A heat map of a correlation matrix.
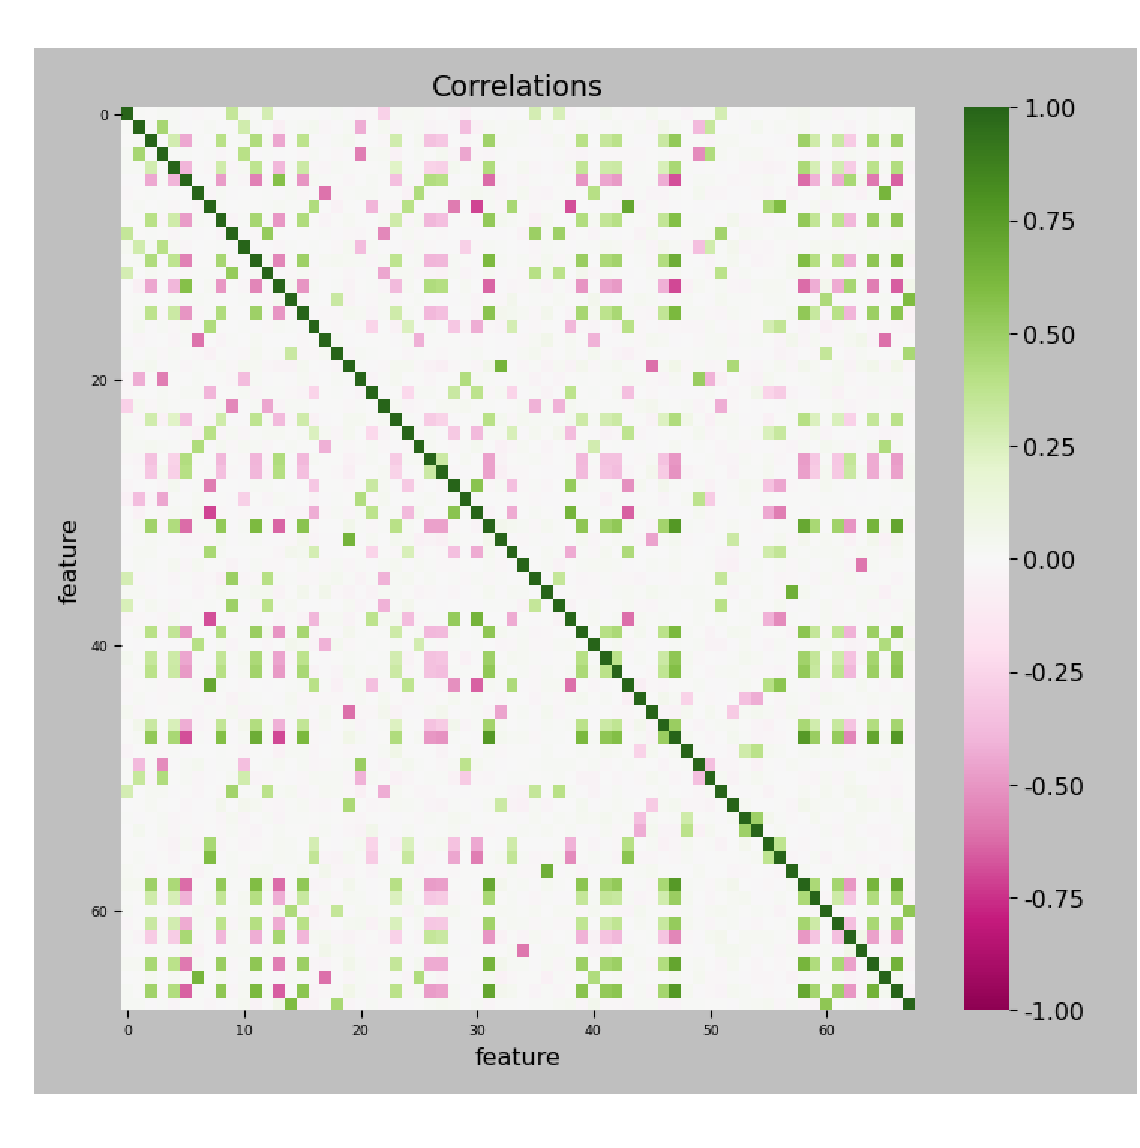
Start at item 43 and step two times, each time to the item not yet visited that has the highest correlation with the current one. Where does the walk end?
56
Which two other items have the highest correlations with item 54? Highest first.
53, 48
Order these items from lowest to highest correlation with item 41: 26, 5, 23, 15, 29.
5, 26, 29, 23, 15
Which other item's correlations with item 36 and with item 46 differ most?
57
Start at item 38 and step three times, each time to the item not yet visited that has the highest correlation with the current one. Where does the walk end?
21
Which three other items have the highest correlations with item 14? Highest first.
67, 60, 18
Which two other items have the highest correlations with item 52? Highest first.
19, 32
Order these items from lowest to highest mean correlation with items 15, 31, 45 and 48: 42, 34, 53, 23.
34, 53, 23, 42
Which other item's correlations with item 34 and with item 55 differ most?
63
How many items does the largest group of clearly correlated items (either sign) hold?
22
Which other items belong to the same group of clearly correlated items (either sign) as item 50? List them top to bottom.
1, 3, 10, 20, 29, 49
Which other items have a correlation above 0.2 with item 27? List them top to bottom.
5, 13, 26, 62
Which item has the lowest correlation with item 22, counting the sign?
9
